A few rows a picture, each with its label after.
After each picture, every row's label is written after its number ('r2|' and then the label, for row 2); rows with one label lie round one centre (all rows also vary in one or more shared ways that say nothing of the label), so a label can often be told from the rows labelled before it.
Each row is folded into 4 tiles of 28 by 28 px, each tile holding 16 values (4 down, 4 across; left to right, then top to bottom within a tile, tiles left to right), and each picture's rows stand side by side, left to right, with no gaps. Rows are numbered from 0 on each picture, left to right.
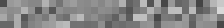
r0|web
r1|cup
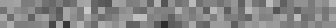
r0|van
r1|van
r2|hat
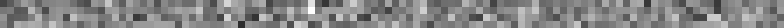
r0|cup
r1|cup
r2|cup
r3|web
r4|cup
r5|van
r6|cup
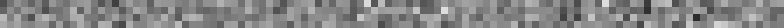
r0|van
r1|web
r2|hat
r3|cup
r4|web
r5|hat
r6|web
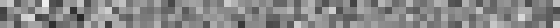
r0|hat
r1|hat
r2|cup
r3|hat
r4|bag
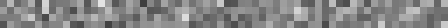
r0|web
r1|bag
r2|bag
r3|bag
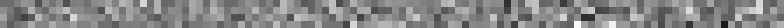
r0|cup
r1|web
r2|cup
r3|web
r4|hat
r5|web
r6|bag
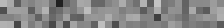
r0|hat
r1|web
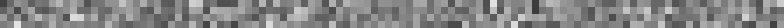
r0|van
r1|web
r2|bag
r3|web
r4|web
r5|cup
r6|bag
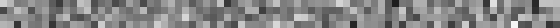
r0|hat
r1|bag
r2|web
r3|hat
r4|web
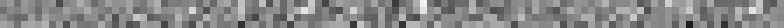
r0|hat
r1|bag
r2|bag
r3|hat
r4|hat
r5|bag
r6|bag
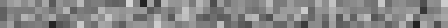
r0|van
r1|bag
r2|bag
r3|bag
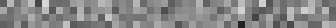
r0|web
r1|hat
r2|bag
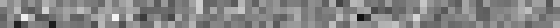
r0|bag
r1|web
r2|bag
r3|web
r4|bag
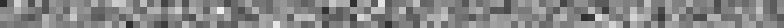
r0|bag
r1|cup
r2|cup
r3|hat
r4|hat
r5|cup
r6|cup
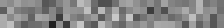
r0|van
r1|web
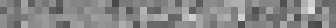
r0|hat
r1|van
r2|web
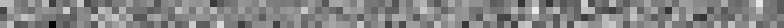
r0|van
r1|van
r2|bag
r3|hat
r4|cup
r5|hat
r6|web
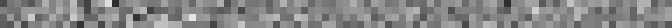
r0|bag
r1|web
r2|van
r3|bag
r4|hat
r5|web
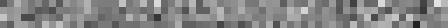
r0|web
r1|web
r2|bag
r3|hat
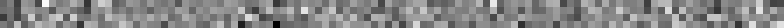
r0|hat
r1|van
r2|bag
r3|van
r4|web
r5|cup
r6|van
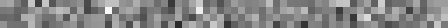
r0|cup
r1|hat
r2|bag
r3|hat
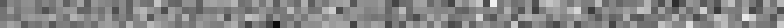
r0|van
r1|hat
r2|van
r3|hat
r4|web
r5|bag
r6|van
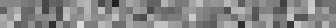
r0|van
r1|web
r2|hat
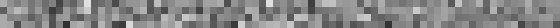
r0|hat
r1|web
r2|web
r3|bag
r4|web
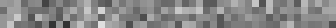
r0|van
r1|cup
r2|web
